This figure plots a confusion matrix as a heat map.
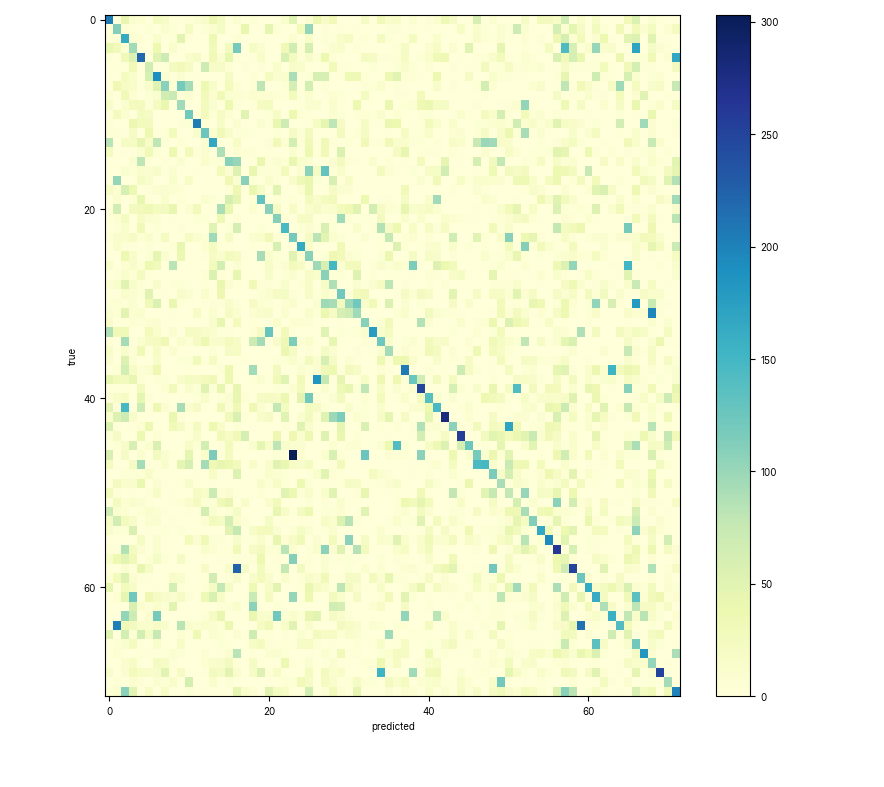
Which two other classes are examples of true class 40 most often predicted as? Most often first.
25, 70
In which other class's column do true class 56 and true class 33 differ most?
20
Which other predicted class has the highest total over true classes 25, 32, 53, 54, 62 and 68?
66
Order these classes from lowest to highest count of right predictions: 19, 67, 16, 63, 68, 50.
16, 50, 68, 19, 63, 67
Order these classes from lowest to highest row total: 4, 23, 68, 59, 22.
68, 59, 22, 23, 4
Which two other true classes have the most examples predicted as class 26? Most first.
38, 23
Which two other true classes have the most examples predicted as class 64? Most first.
7, 11
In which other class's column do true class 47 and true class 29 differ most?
46
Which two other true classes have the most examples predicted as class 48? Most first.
58, 13
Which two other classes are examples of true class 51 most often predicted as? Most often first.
56, 58
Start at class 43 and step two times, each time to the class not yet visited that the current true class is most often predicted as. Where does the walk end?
52
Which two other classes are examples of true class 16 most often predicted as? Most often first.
27, 25
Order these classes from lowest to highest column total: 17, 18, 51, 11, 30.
17, 11, 30, 18, 51
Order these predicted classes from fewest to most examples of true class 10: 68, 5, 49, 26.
26, 5, 68, 49
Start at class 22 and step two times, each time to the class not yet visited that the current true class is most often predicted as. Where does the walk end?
35
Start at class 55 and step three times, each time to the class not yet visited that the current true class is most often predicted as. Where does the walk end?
61
